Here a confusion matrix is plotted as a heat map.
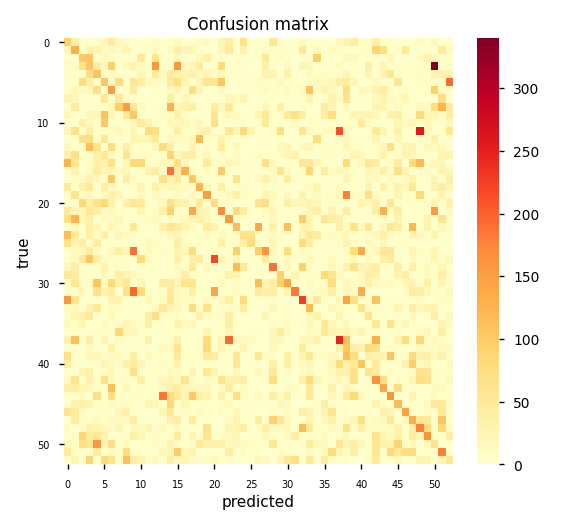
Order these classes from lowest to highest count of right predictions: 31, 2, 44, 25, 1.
25, 2, 1, 44, 31
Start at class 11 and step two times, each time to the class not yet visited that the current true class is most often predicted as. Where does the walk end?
32
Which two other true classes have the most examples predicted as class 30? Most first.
23, 26
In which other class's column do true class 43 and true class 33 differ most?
6
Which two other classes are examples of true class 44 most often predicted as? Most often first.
13, 17
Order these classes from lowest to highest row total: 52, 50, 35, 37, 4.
35, 4, 52, 50, 37
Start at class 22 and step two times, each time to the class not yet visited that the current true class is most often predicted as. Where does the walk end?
42
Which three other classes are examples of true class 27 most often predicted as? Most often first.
20, 3, 10
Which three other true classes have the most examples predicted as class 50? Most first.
3, 21, 6
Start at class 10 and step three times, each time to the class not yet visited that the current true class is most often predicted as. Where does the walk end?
8
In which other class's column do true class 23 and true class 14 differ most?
26
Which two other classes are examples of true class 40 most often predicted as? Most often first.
47, 37
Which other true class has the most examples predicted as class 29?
30
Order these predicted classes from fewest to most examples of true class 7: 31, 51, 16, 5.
31, 16, 5, 51
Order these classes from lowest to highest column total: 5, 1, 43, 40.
40, 43, 5, 1
